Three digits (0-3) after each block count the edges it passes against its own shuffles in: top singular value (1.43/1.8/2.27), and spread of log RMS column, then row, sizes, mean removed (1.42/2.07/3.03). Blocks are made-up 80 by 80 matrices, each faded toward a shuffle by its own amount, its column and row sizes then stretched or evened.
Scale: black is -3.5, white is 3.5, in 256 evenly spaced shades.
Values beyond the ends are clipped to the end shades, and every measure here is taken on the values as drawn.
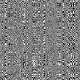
3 3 2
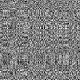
3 1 2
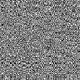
3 1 1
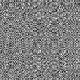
3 0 0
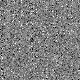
0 1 0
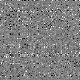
2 1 2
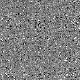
0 2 1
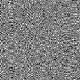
3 1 0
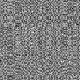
3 1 0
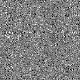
2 1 1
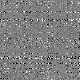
1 2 3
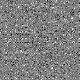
2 1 1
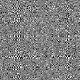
3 2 2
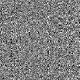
2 2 1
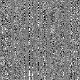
2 3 0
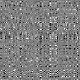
3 2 3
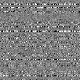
3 0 3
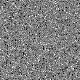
0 1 0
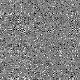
2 1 1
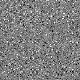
1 0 1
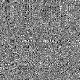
2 1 1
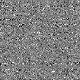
2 0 2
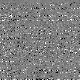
0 1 3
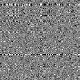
3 1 2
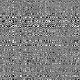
3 2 3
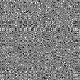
3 0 1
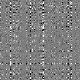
3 3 2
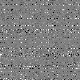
0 1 3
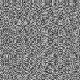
3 1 0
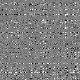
1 2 3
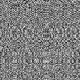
3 0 1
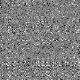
2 1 2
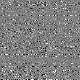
0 1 3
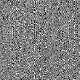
2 2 0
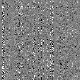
0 3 1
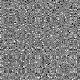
3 1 0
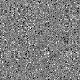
2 1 0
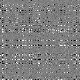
3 2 3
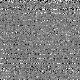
1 0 3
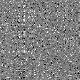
2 1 0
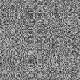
3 0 0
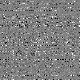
1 1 3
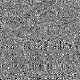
2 0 2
